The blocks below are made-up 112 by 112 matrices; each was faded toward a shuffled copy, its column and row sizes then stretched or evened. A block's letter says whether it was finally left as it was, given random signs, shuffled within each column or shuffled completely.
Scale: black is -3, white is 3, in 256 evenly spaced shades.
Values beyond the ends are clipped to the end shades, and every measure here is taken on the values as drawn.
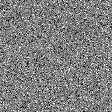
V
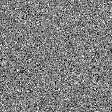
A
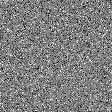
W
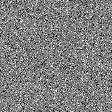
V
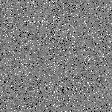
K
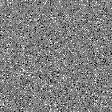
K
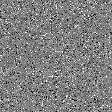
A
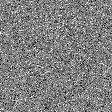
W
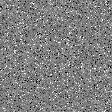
V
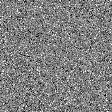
V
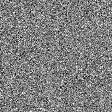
V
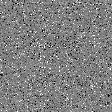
A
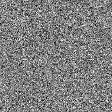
A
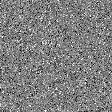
V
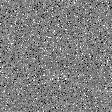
W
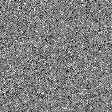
A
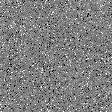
V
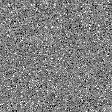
A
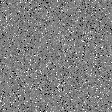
V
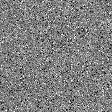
V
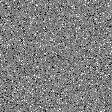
V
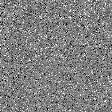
A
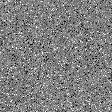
W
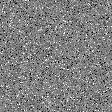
W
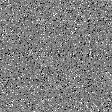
A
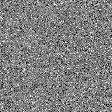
K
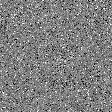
W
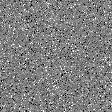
V
